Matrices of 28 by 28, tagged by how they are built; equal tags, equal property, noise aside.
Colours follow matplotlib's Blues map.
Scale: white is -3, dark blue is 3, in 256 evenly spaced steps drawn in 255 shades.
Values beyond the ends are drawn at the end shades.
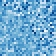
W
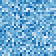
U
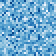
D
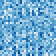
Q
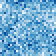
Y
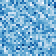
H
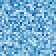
U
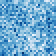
Y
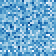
Q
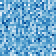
U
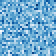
U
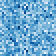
D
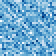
H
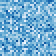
D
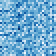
D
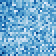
Y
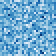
D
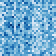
Q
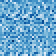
U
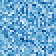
D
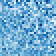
W
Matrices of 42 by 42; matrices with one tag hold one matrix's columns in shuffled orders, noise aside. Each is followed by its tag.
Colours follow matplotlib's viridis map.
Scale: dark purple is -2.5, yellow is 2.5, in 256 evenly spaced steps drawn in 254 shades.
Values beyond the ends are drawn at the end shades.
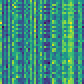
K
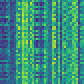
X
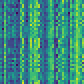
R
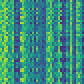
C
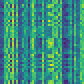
R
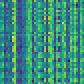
C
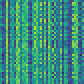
X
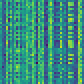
X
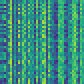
K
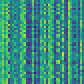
K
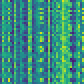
C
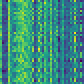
C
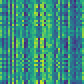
R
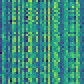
C
